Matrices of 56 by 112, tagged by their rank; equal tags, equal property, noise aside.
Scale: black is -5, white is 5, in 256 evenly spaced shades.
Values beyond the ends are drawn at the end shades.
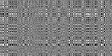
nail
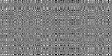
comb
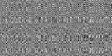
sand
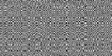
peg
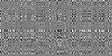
peg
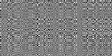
peg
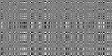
nail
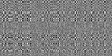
comb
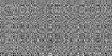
sand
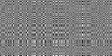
nail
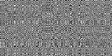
sand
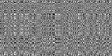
peg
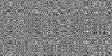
sand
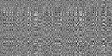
peg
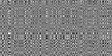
peg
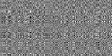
sand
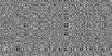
sand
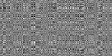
peg
